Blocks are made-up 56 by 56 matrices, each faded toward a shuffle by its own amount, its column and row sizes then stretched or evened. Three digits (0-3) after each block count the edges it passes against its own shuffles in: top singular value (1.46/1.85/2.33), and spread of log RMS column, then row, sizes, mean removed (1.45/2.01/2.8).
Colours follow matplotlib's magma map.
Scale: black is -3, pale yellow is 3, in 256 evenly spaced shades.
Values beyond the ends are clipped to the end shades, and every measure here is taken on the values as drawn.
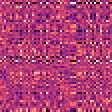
3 2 3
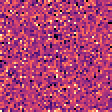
0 2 0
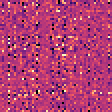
0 3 2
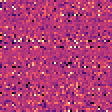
0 2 3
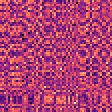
3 0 1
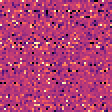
1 0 3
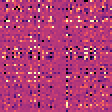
2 3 3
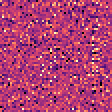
1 1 0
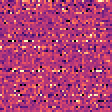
1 0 3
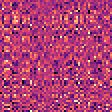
3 2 2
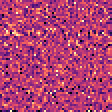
2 0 1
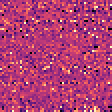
0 1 2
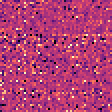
0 1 2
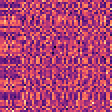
3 2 1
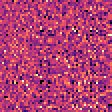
2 1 1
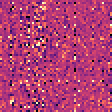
0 3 2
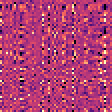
3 3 1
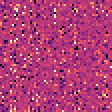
1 2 0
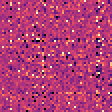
1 2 1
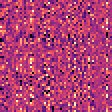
2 3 0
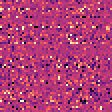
0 2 3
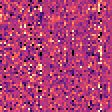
1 3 0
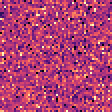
1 1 1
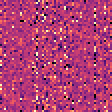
1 3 0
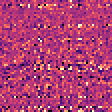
2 2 3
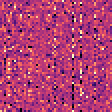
2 2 0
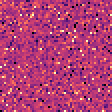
0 0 1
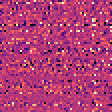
1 1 3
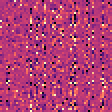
2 3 0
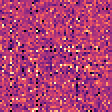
1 2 1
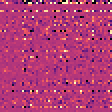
2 2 3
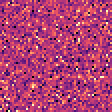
1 1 0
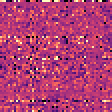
2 2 3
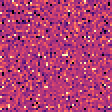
0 1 1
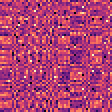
3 0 0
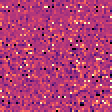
0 1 2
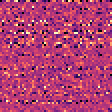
2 1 3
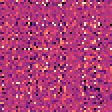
2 2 2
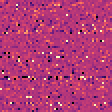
0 0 2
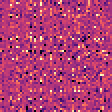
0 3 2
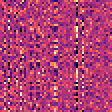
3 3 0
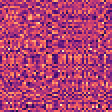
3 0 1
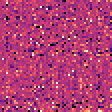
1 2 1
